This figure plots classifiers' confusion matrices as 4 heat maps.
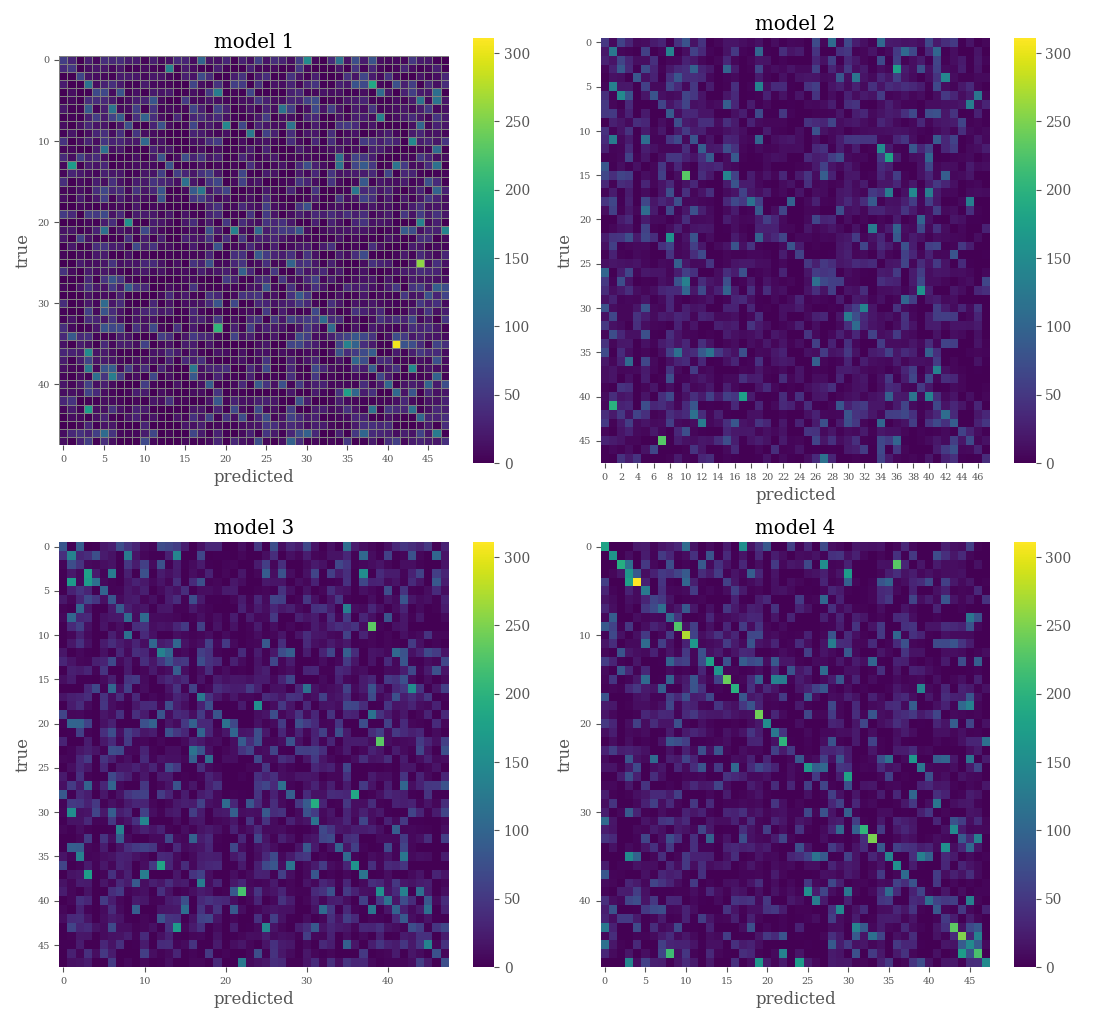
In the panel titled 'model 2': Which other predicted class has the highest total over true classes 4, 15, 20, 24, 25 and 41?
10
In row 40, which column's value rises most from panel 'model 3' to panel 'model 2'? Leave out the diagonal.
17
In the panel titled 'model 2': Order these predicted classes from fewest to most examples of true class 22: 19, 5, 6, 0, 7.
7, 0, 6, 5, 19
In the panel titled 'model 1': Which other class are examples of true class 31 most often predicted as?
5
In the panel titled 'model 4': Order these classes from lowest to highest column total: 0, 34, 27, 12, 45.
12, 34, 27, 0, 45
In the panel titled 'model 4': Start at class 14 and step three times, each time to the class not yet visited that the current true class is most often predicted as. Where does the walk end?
3
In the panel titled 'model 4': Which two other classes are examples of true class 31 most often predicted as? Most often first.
0, 43
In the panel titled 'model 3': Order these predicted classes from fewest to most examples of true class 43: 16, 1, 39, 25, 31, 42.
42, 16, 39, 1, 31, 25
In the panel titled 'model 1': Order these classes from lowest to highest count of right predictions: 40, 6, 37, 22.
22, 37, 40, 6
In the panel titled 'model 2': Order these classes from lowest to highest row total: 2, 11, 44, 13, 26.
44, 2, 26, 13, 11
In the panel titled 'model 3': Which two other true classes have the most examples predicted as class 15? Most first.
41, 40
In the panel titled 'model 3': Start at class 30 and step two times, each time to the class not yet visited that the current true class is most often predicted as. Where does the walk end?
14
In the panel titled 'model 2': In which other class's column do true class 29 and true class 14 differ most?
37
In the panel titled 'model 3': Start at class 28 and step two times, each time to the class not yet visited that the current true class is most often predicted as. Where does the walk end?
12
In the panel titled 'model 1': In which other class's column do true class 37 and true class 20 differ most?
8
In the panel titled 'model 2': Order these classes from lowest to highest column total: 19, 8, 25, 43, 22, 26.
25, 22, 43, 19, 26, 8
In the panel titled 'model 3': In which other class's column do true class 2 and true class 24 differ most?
18
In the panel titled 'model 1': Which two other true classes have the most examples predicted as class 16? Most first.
38, 39
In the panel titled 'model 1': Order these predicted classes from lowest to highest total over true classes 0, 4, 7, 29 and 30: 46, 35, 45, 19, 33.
35, 33, 45, 46, 19
